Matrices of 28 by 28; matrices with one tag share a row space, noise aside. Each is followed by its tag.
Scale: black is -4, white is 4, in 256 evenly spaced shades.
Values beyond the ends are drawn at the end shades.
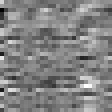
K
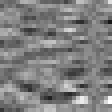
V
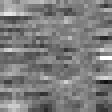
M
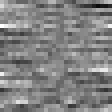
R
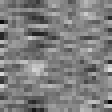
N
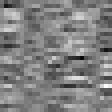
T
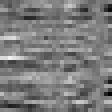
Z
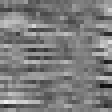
M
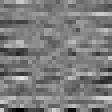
R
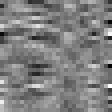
N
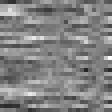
Z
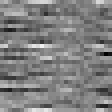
M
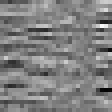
M
